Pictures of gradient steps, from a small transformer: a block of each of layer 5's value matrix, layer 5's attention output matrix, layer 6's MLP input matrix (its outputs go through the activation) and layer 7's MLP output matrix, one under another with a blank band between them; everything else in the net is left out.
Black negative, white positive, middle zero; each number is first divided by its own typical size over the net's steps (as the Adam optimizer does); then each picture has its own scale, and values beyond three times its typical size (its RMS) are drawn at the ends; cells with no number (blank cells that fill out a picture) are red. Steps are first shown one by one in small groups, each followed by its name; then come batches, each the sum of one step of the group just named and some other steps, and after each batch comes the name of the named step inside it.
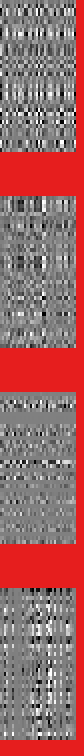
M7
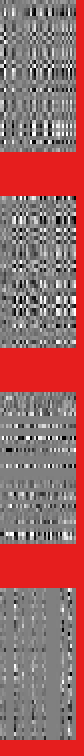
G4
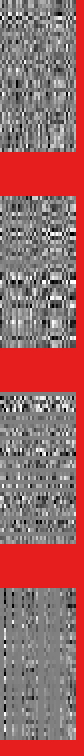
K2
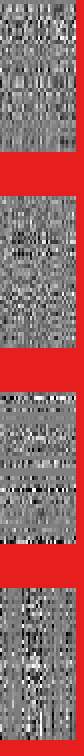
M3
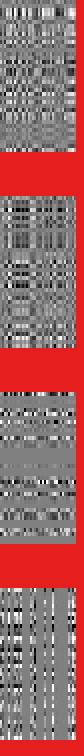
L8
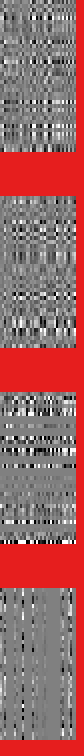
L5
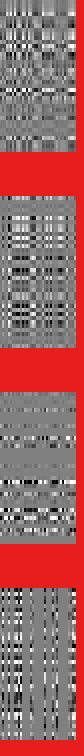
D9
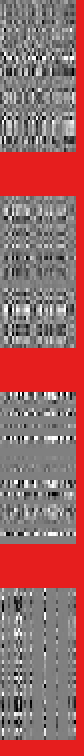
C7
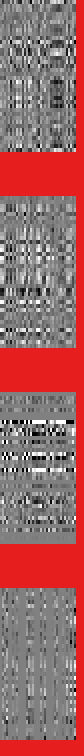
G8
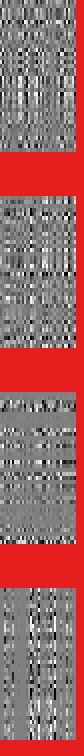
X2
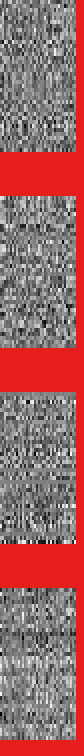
L5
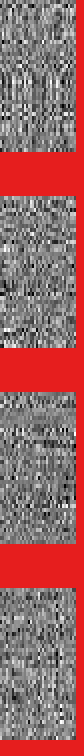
L8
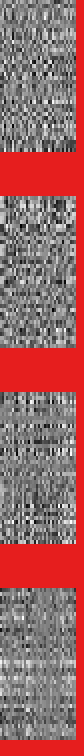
L5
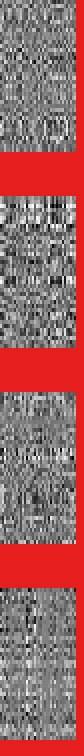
L5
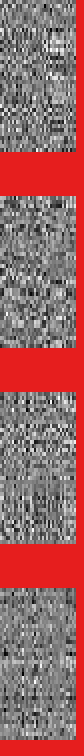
K2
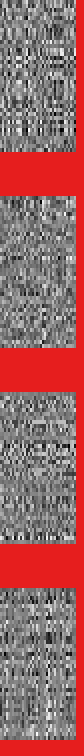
G8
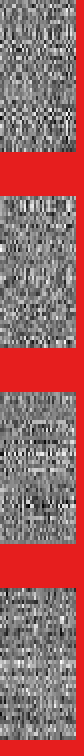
G8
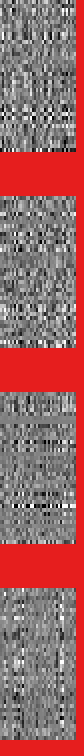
C7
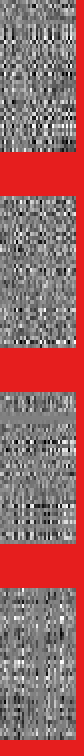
G4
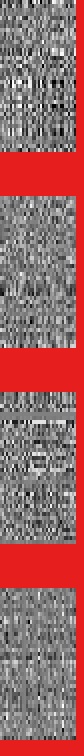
G8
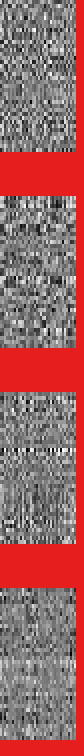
L5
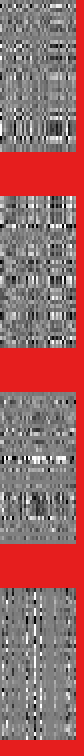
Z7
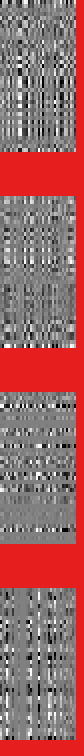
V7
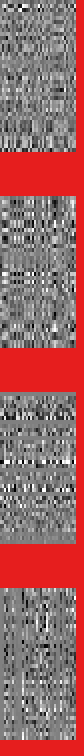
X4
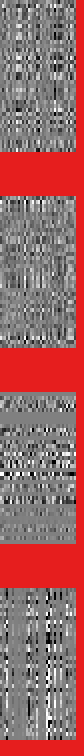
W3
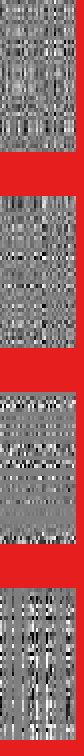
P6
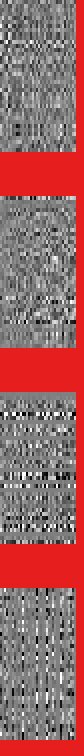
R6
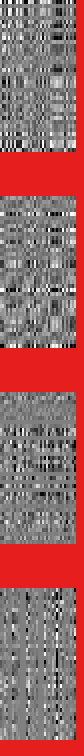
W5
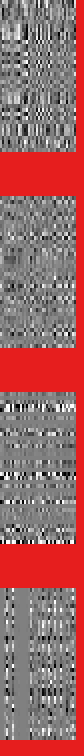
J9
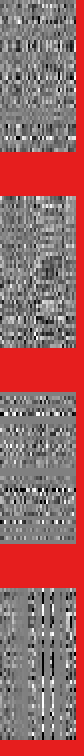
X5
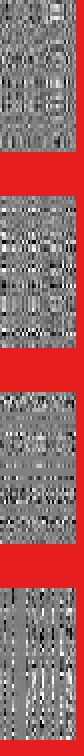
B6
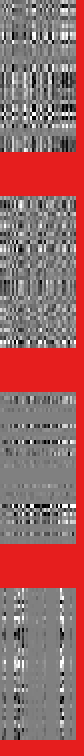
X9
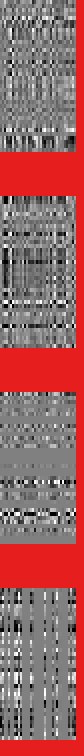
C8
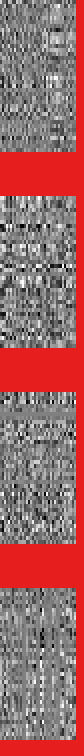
B6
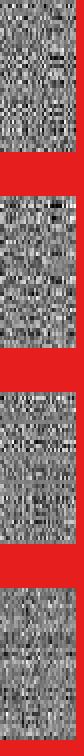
V7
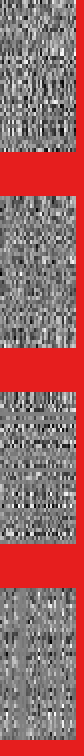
V7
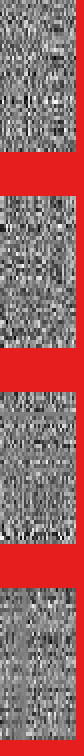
V7
